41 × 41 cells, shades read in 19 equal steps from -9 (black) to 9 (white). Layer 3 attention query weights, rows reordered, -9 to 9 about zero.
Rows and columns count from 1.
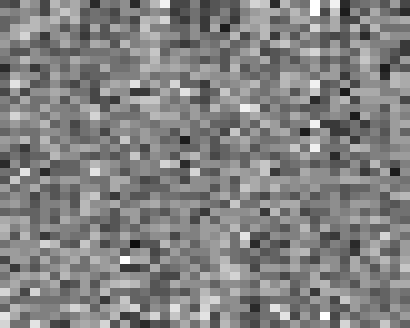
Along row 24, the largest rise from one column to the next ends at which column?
25
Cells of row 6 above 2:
6
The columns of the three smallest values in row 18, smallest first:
19, 36, 22
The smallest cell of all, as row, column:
31, 14
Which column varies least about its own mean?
38
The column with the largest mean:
32
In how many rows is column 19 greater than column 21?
18
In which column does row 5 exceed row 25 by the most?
27
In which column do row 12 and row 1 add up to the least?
35
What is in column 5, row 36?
1
